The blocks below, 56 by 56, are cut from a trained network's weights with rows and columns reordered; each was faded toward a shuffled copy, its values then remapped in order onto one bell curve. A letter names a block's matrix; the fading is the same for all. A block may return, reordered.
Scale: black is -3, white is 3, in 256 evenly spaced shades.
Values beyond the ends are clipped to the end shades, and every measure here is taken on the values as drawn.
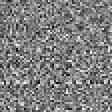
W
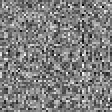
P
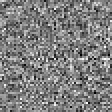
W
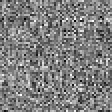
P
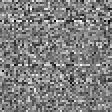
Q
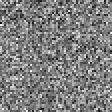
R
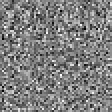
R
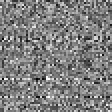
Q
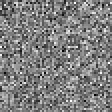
R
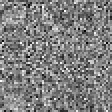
R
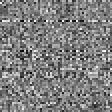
Q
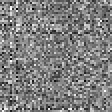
W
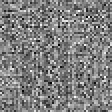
R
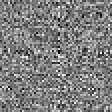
P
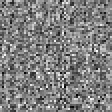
R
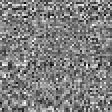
W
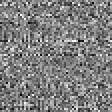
Q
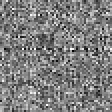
R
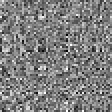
W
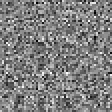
P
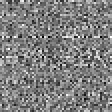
Q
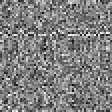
W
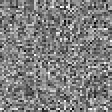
W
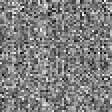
R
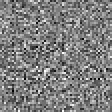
W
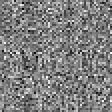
R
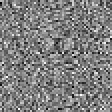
P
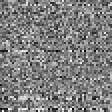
Q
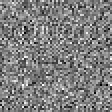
P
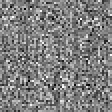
R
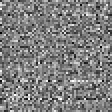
Q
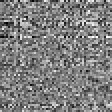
Q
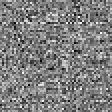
W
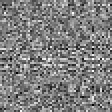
W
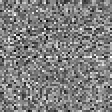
W
